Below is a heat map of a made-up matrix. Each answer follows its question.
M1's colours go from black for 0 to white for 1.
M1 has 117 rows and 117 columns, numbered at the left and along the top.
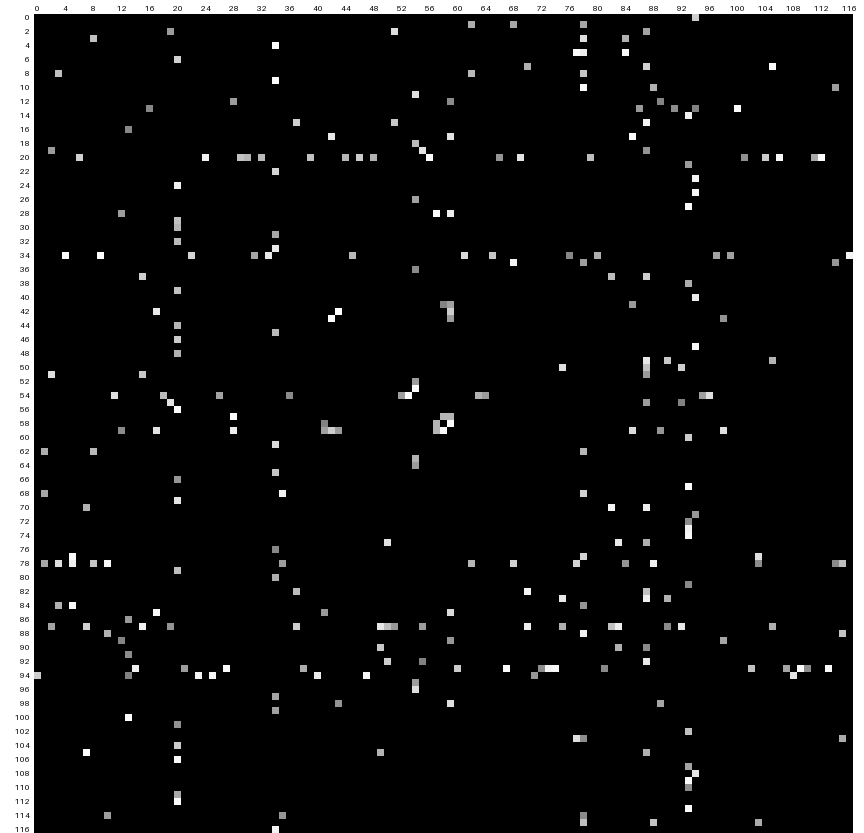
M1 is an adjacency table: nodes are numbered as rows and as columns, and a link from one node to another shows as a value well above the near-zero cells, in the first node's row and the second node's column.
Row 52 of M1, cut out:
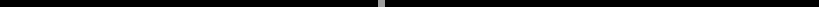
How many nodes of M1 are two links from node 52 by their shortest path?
9
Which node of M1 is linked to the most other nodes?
node 20
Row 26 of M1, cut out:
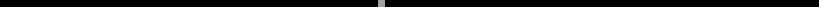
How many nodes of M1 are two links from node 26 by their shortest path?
9
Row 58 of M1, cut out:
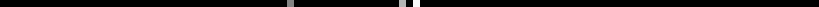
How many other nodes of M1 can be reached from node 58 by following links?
11
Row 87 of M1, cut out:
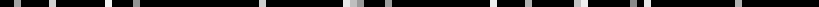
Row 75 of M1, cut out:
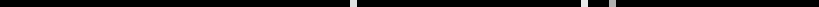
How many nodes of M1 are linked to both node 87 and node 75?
2
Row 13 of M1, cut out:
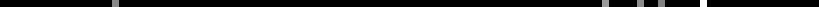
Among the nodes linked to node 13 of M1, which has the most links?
node 94
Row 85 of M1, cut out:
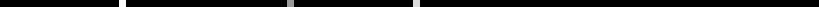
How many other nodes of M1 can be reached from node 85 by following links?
11
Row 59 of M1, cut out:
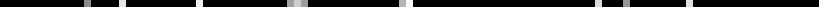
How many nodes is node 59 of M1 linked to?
11
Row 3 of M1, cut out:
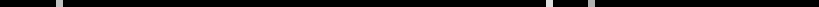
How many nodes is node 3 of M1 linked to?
3
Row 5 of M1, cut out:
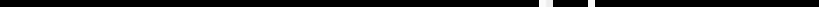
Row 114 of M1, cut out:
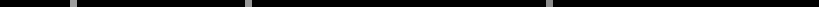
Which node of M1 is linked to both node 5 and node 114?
node 78
